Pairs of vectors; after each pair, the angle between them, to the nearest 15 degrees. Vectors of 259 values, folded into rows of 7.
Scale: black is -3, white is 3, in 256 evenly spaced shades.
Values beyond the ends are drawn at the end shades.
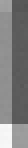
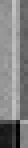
120 degrees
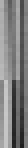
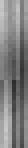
45 degrees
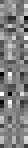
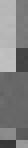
90 degrees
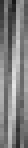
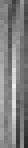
45 degrees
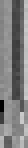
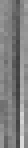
60 degrees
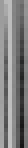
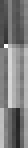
75 degrees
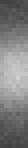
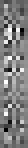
75 degrees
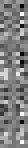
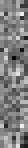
75 degrees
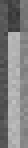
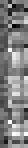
60 degrees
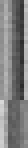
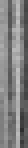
105 degrees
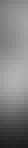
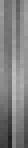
45 degrees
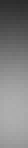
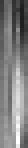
45 degrees
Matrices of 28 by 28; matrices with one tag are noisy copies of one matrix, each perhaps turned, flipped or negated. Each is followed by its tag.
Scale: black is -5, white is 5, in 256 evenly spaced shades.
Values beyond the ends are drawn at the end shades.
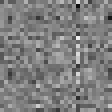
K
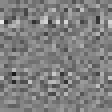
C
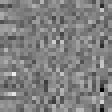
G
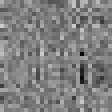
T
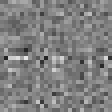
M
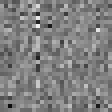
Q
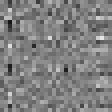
G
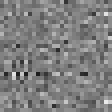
Q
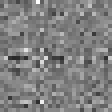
M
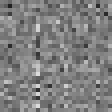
Q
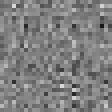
Q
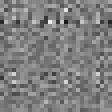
C
